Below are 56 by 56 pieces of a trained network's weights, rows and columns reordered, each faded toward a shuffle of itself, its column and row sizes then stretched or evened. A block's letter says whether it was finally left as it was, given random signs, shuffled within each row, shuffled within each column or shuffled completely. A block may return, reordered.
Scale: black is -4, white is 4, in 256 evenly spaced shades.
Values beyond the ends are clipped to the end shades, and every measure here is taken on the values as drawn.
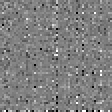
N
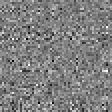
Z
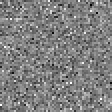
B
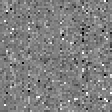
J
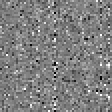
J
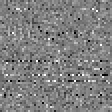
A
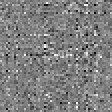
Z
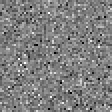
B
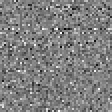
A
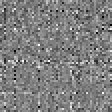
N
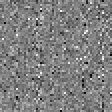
J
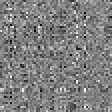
Z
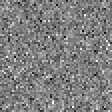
B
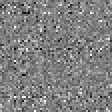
N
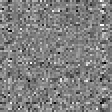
Z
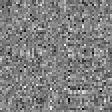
Z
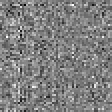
Z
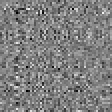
Z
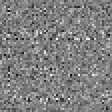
N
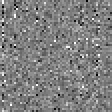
J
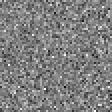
B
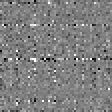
Z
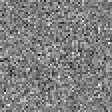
B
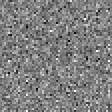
J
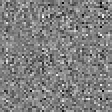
N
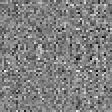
Z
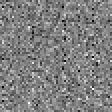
J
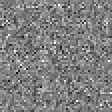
A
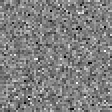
B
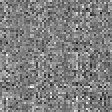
Z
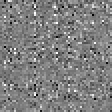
Z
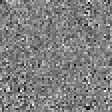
N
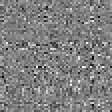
Z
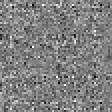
N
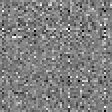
Z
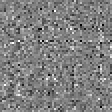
Z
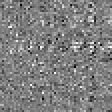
Z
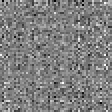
Z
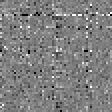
Z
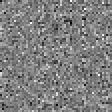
J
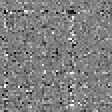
N
